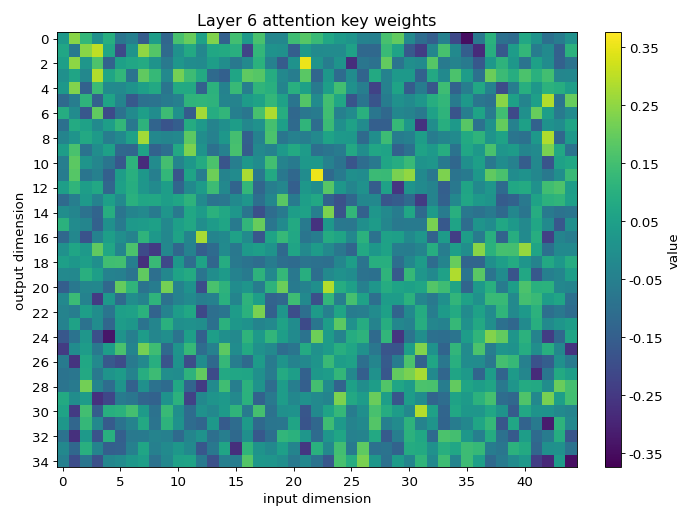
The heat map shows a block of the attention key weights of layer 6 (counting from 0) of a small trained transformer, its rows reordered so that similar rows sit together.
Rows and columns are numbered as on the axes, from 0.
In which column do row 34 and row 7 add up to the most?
35
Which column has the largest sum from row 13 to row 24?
34
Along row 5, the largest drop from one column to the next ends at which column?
43
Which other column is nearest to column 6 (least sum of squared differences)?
9
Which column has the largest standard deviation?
42
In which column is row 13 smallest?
31
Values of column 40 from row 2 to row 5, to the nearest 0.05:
-0.1 0.15 0.1 -0.05
